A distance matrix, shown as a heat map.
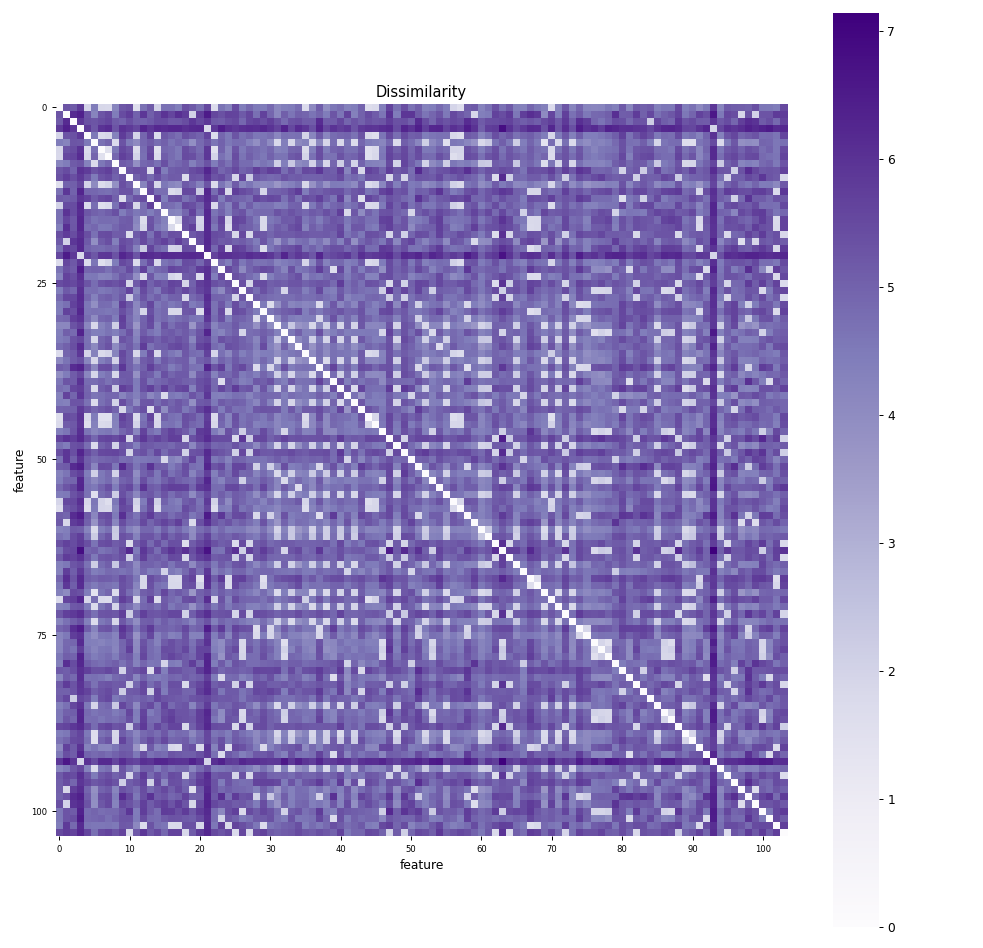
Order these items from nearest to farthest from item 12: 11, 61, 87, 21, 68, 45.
68, 11, 45, 61, 87, 21
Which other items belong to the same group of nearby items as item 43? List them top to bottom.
9, 13, 80, 83, 96
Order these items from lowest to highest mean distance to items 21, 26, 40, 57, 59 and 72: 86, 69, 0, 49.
69, 0, 86, 49
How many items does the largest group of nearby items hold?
21
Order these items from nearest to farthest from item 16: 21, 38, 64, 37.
37, 38, 64, 21
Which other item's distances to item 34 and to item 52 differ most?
54
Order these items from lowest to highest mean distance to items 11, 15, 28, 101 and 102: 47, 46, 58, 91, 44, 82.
91, 44, 58, 46, 82, 47
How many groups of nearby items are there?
13
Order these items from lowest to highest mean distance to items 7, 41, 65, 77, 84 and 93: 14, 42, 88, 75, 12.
42, 14, 75, 12, 88
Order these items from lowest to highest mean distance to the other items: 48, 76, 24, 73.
73, 48, 76, 24
